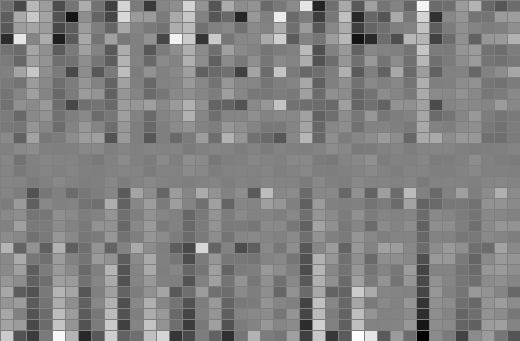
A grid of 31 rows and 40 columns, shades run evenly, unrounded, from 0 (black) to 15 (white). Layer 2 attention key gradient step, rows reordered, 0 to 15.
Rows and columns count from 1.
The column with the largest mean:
22
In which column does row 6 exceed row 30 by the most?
33
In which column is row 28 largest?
25
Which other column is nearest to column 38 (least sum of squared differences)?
21
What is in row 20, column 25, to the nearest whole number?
9
